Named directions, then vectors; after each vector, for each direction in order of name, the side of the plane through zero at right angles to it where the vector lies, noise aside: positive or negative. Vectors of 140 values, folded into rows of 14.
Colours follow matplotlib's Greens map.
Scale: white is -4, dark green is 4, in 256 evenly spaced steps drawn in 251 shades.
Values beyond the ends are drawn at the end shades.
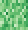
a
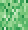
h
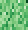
positive, positive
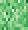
positive, positive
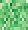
negative, negative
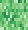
negative, negative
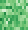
negative, negative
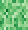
negative, positive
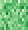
positive, positive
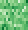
positive, positive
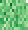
negative, negative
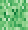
negative, negative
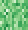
positive, negative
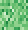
positive, positive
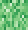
positive, negative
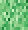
positive, positive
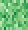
positive, negative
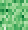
negative, positive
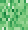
negative, negative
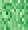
positive, positive
